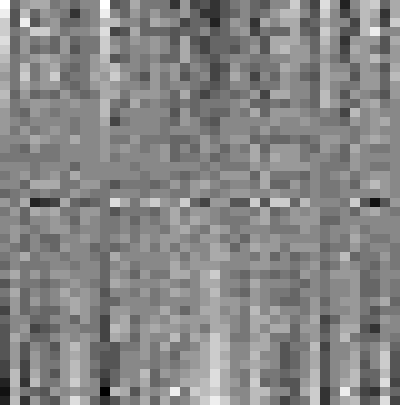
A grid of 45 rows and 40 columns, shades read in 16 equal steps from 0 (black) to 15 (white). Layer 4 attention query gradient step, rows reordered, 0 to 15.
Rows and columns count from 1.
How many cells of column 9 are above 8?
15
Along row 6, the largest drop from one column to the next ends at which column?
2
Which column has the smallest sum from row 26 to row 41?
11
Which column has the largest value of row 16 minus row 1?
35
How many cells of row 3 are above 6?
25
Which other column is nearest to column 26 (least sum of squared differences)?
36
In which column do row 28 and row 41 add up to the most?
22
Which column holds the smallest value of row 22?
1
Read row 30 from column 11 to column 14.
6 8 9 7
